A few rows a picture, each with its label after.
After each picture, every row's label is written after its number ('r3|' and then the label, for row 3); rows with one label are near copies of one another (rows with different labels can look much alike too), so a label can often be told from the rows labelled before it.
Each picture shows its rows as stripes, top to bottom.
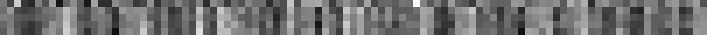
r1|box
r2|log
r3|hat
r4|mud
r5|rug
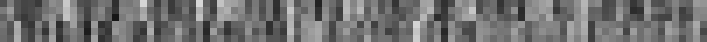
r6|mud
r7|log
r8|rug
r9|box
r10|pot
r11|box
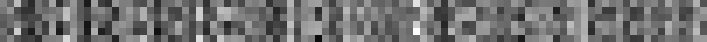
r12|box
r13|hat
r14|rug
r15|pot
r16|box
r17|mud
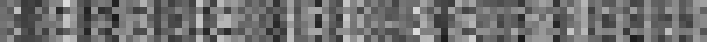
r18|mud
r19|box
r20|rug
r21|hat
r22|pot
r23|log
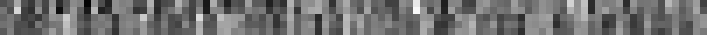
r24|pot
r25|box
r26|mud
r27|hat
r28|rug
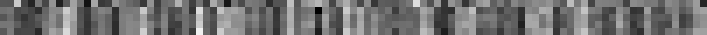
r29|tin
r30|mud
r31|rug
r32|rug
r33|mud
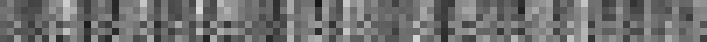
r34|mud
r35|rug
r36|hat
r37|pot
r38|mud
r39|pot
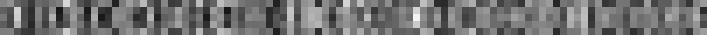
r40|hat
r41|tin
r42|box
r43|tin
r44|hat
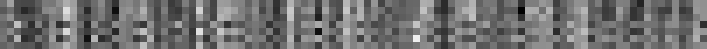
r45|log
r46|rug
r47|log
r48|tin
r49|mud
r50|box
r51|mud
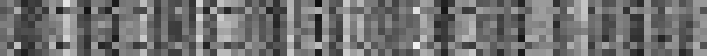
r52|mud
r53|pot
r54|mud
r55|hat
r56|log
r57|rug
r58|box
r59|log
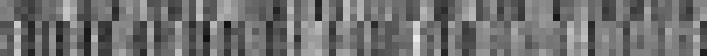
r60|hat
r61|hat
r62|hat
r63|tin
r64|pot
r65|box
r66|box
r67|tin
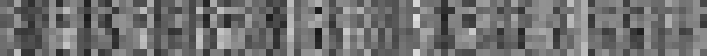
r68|pot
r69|mud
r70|pot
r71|pot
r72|log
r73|mud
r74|mud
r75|box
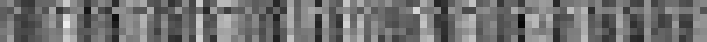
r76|hat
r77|pot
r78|rug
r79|rug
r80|hat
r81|log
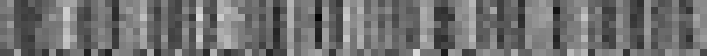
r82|log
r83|hat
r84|mud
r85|log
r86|hat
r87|hat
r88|hat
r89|pot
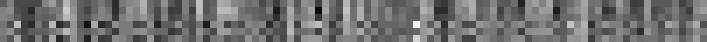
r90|rug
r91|hat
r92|hat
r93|box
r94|log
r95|box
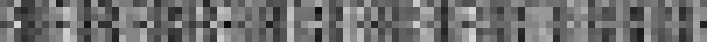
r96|box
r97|log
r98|log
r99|tin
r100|log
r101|log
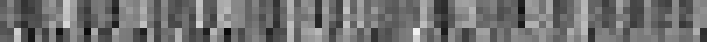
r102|rug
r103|rug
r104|mud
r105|rug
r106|tin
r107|tin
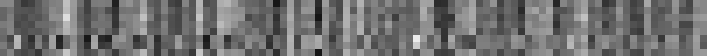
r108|hat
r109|rug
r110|mud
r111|hat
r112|log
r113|box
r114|box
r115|mud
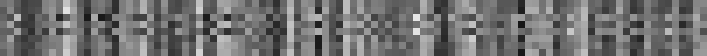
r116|rug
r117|rug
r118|box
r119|log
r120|pot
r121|log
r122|hat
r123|rug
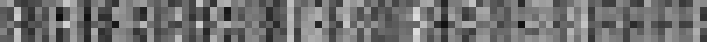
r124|log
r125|tin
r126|tin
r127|rug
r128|box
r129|tin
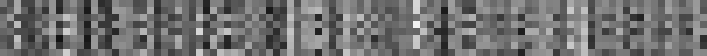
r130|box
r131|pot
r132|log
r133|box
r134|rug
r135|tin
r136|pot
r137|mud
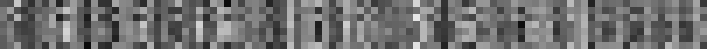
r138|tin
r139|log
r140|box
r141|rug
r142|hat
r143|rug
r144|pot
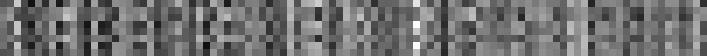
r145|tin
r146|log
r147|log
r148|box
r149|box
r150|mud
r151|box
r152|pot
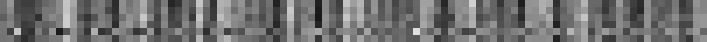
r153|log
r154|log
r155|mud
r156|hat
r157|box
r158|hat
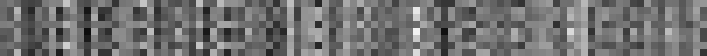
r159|mud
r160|box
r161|box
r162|hat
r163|pot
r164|pot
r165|mud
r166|tin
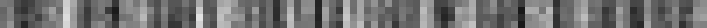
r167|hat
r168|rug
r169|mud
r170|log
